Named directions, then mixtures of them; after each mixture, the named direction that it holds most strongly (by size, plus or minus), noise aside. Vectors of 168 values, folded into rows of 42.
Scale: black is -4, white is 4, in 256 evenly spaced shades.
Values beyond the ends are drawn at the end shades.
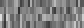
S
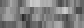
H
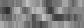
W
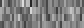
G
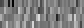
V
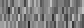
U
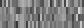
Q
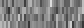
U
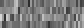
S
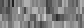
W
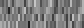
U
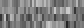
S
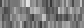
W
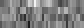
H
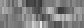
W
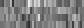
H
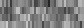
H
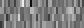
G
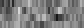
W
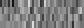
V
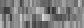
W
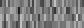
S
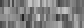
H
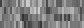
G
